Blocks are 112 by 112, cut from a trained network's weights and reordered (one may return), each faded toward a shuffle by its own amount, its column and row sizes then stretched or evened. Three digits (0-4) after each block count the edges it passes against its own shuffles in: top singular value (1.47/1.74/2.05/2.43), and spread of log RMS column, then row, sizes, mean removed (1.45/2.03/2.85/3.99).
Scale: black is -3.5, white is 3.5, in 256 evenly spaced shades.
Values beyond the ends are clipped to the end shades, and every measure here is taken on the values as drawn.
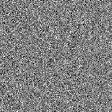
2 2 0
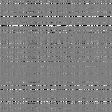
4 0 4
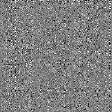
1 3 2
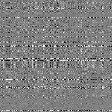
4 2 4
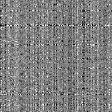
4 2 3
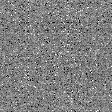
0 1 0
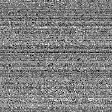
4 1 2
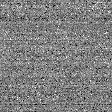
1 0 1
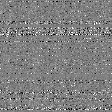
1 0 4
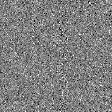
0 2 0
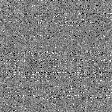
0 0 3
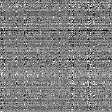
4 3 2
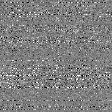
0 1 4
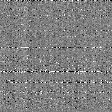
2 0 3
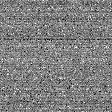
2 0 1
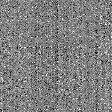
1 1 1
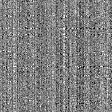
4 2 2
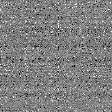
1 2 2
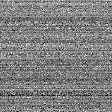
4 1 2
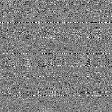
3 1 3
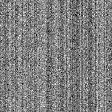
4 0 1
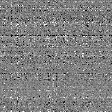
2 2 3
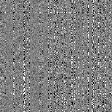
3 4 1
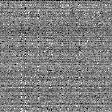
4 2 2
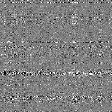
1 2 4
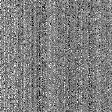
3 3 0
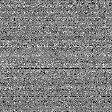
3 1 3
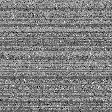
4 0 0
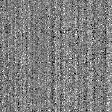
3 2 1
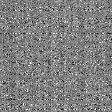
1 0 3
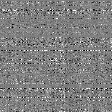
1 0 4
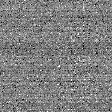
2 1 0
